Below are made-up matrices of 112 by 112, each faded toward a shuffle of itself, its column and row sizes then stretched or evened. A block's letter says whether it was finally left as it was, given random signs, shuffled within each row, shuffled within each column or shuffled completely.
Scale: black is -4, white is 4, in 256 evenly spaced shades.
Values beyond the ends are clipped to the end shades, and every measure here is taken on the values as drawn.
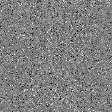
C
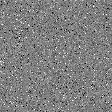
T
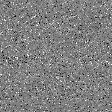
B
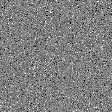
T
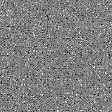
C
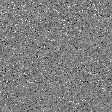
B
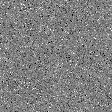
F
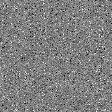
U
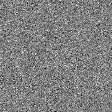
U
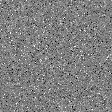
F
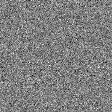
B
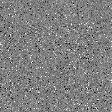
C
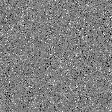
T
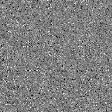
C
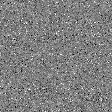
B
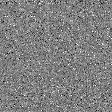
B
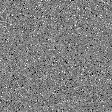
B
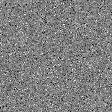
F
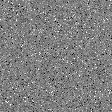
F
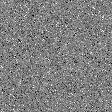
F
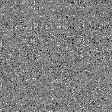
C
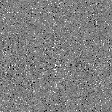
C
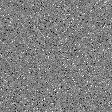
F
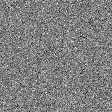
F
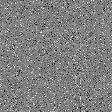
T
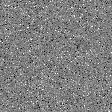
F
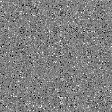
C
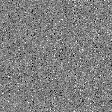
T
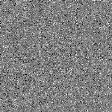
C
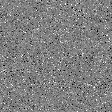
B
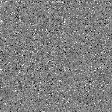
C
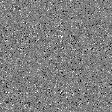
U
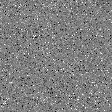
B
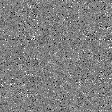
U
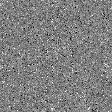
T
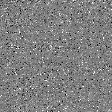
U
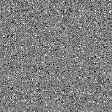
C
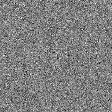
U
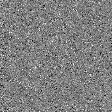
T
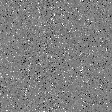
T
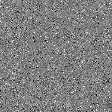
U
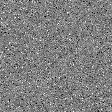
F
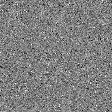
B
